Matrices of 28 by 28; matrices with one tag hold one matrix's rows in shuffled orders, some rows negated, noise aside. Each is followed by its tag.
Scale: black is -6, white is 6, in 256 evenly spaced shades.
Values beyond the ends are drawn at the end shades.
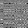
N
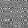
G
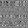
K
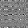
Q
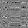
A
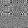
G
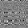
Q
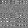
K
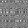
K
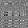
Q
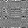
A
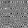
G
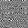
G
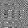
Q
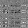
A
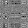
A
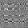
Q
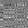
N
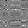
A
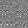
K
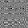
Q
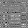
A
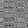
N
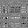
A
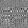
G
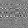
K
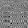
G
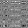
A
